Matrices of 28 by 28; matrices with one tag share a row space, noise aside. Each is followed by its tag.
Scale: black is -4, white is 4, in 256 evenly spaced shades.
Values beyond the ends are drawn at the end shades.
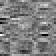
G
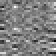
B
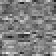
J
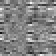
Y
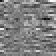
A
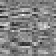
G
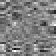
B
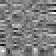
B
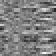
A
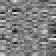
B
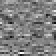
J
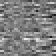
A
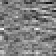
A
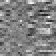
Y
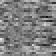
A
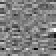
B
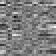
B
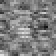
G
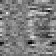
Y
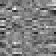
B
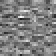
J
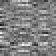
G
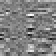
Y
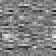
J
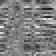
A
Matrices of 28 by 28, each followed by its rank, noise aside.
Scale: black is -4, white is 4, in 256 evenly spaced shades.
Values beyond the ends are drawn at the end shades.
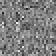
seven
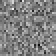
eight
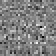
six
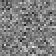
eight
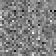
eight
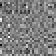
four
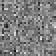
five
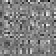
five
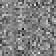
six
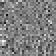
five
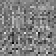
six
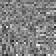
six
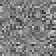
six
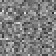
six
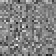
five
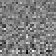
five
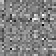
five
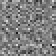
five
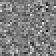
five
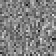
eight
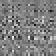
four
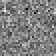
eight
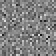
six
